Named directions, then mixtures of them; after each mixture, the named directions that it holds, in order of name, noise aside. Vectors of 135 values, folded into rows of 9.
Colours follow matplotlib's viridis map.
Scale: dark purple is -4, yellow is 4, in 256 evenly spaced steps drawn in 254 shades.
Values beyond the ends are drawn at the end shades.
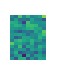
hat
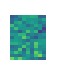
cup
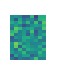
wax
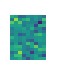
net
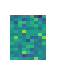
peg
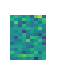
peg.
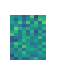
wax.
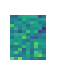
cup.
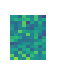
hat, wax.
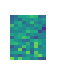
cup.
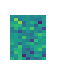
cup, hat, net.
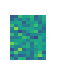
cup, hat, wax.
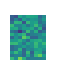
cup, hat.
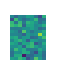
hat, net, peg.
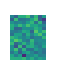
hat, peg, wax.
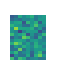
cup, hat, wax.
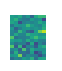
cup, hat, wax.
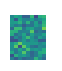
wax.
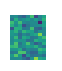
net, peg, wax.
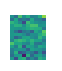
hat.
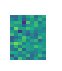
cup, hat, wax.
